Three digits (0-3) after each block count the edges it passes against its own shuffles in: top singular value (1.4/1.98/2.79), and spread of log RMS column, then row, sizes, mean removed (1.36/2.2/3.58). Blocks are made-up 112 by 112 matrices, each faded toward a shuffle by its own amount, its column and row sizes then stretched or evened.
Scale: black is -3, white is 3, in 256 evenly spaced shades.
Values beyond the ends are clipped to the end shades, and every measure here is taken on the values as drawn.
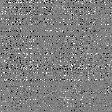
1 2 3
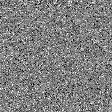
0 0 1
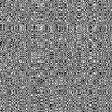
3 2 1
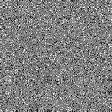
2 0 1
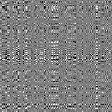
3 3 3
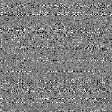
2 1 3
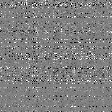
1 2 3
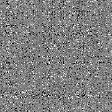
1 2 2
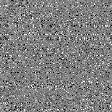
2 0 2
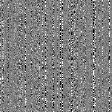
1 3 0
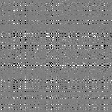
3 2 3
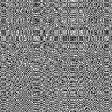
3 1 1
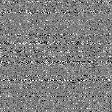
0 1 3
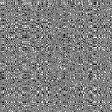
3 2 2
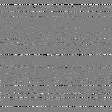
3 0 3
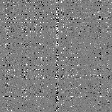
1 2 2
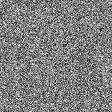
1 1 0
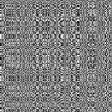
3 3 2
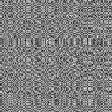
3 1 1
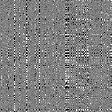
3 3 2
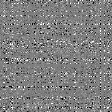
1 2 3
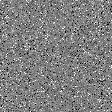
0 1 0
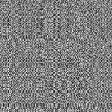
3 2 1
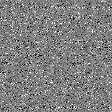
1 0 2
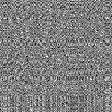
3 0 1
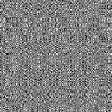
3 2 2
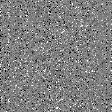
0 2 1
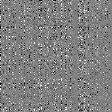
0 3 2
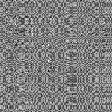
3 0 0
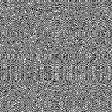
3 0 1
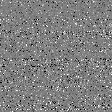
1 0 2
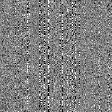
2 3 0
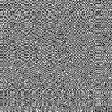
3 0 2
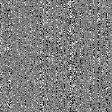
1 3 0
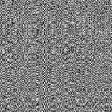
3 2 0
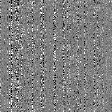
1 3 0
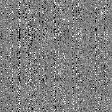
1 3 1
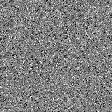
1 0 0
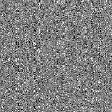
2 2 0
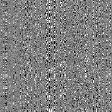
2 3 0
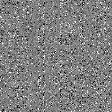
1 2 0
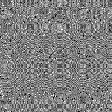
3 0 0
